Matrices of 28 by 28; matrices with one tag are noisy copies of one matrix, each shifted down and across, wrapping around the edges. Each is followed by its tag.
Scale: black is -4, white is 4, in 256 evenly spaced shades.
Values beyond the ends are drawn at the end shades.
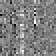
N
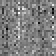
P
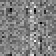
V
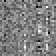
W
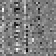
W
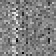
V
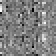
N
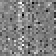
V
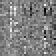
P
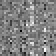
N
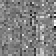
N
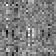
P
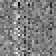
V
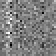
V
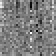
P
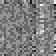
N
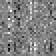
P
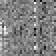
P
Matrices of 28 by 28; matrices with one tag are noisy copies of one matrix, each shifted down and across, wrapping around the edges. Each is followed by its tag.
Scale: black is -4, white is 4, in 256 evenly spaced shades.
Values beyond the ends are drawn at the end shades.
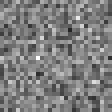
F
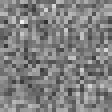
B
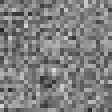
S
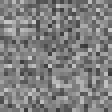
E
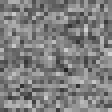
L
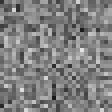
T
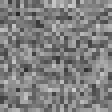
L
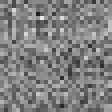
E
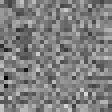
S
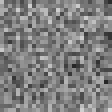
F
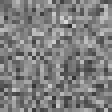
B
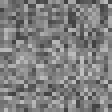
T
